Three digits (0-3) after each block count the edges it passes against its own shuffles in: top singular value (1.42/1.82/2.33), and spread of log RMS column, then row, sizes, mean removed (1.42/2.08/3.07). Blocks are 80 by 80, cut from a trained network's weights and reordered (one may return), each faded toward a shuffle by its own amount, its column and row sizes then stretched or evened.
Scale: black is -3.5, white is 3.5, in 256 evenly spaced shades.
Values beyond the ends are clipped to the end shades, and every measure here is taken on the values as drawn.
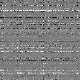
3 1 3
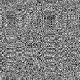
3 1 1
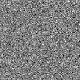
2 0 1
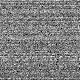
2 0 1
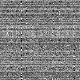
3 2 0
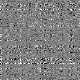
1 2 3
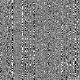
2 3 1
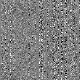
0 3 0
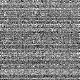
3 2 1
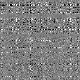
1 2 3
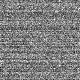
2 1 0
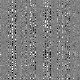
1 3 1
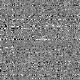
0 1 3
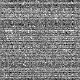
3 2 1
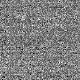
0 2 1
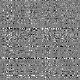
1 2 3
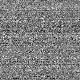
1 1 2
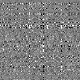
2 1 3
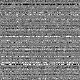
3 1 3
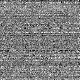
2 1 2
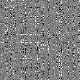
2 3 1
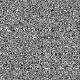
1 0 2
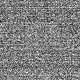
1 0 0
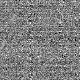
1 2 0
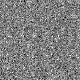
0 0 1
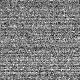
2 1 1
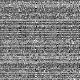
3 2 0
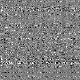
0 1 3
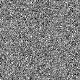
0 1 0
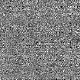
0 2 2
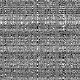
3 3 1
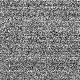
1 0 1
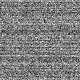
2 1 0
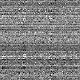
3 2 2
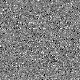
1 0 1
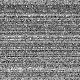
3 0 2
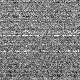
2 0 2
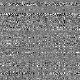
0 2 3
